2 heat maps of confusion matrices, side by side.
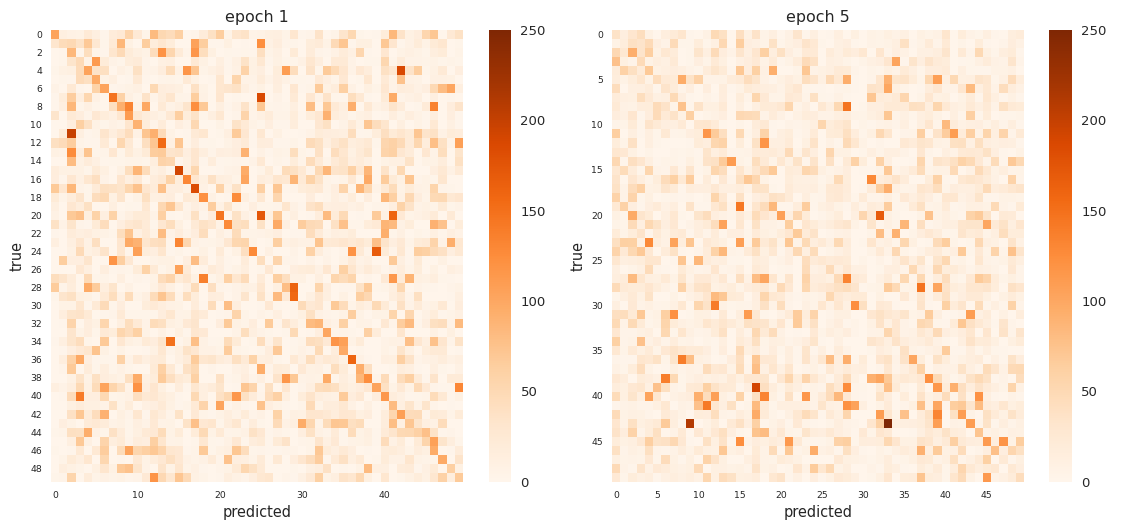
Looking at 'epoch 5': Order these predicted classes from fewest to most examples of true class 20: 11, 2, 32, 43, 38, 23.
23, 11, 43, 38, 2, 32
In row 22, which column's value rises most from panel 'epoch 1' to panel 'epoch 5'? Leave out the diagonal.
34
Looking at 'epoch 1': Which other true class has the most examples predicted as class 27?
21
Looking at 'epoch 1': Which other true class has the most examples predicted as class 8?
1
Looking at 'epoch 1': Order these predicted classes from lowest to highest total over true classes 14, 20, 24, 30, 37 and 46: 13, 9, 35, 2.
9, 35, 2, 13
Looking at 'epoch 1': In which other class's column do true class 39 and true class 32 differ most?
10
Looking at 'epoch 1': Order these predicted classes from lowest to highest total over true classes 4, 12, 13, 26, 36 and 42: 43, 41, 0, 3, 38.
0, 38, 43, 41, 3
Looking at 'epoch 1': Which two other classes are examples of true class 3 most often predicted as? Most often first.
5, 40
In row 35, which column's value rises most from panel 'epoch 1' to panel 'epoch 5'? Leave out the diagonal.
40
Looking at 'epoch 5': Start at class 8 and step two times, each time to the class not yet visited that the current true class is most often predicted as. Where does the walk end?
37
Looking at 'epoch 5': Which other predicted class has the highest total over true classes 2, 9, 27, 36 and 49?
28
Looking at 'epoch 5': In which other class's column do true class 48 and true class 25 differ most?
8
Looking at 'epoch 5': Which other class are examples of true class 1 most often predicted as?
15
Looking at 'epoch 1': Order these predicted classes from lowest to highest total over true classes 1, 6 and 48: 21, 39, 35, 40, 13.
39, 21, 13, 40, 35
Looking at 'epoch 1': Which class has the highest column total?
17
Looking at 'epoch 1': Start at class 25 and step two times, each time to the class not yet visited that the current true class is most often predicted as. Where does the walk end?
41
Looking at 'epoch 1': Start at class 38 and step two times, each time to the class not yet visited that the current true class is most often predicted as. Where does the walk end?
29
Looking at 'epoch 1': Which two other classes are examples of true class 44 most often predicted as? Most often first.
4, 45
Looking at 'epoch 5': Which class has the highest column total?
17
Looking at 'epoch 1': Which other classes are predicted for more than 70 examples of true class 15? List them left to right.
10, 23, 33, 38
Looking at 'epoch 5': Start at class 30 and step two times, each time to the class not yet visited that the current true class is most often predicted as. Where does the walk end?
18
